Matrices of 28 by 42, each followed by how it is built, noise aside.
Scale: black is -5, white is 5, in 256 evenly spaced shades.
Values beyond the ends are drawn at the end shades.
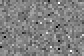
sparse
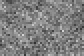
smooth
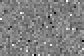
sparse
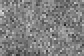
smooth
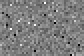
sparse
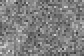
smooth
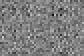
low rank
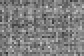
blocks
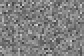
noise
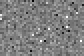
sparse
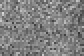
smooth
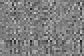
low rank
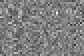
low rank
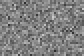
noise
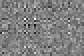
low rank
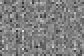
low rank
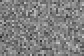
noise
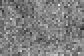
smooth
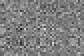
low rank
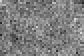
smooth
